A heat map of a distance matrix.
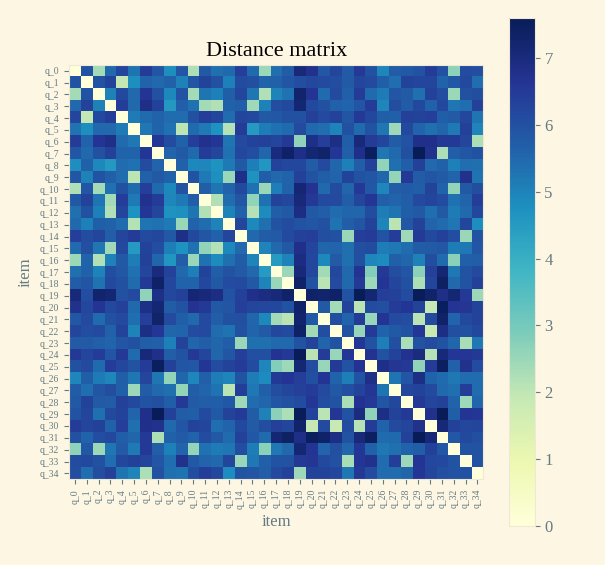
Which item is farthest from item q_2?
q_19
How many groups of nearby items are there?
10
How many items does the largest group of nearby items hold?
5
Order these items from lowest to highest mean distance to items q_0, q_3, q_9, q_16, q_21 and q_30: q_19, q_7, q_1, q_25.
q_25, q_1, q_7, q_19
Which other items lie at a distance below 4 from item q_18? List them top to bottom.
q_17, q_21, q_25, q_29
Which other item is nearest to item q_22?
q_30
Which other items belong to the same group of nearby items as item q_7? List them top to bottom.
q_31
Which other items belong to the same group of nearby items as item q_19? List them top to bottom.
q_6, q_34
